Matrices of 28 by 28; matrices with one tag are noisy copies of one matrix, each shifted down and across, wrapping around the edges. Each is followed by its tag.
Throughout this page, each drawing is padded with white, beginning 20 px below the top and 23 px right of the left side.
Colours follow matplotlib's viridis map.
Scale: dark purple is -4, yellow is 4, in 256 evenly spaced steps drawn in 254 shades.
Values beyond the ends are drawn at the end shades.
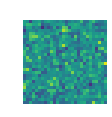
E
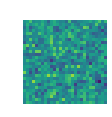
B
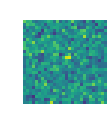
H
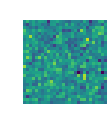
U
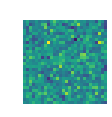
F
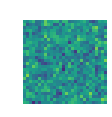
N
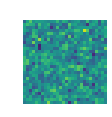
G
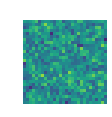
F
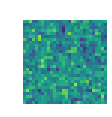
U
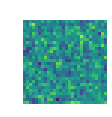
N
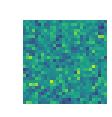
G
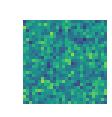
G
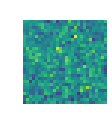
F
